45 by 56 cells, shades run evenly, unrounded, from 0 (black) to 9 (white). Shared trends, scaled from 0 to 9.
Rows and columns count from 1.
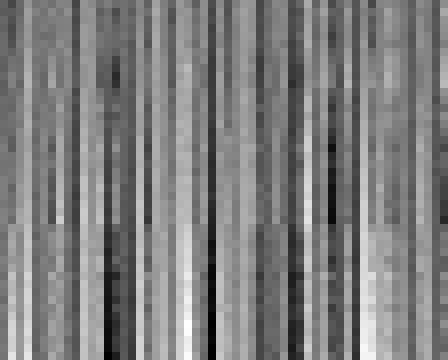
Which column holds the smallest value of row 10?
15
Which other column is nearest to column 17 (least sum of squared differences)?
45
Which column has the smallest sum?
27
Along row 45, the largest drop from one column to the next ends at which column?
14
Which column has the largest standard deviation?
47
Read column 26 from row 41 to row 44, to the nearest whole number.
4 4 4 4
